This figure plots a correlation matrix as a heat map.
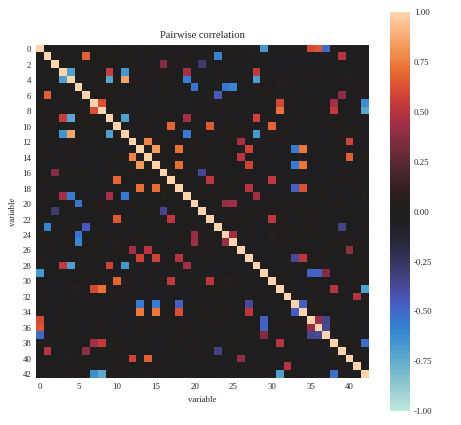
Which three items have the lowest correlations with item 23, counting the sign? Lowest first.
1, 6, 39
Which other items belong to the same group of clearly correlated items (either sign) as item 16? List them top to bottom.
2, 21
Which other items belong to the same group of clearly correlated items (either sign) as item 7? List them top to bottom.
8, 31, 38, 42
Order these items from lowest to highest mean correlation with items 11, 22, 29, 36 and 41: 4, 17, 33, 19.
19, 33, 17, 4
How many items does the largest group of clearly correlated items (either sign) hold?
6
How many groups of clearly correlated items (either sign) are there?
10
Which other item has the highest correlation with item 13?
15
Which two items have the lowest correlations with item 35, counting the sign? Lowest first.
29, 37
